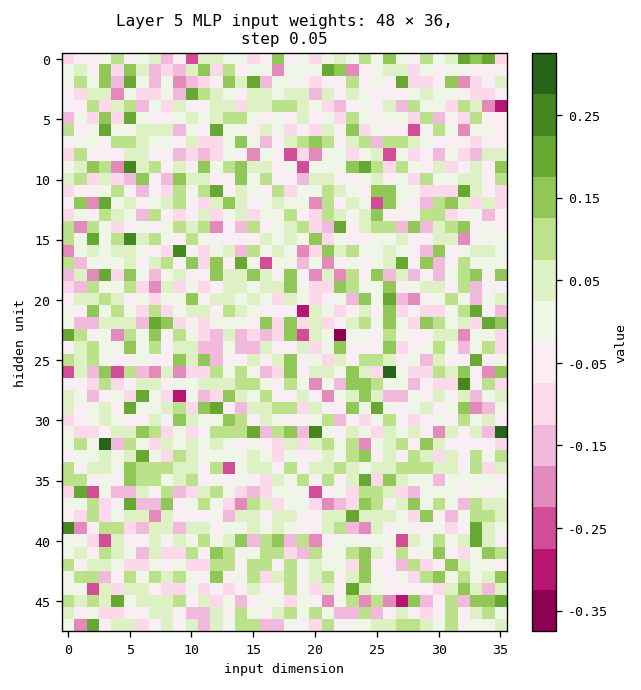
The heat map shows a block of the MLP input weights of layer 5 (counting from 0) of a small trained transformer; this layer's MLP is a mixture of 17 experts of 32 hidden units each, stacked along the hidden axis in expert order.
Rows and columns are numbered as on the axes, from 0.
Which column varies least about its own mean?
31
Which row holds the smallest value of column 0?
26
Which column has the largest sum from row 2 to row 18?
5
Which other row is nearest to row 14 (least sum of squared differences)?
25
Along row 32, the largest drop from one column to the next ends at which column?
4
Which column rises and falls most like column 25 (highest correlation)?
11
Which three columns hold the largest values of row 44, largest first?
23, 32, 18
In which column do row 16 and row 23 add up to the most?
9
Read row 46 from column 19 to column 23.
0 0.1 0 -0.15 -0.15
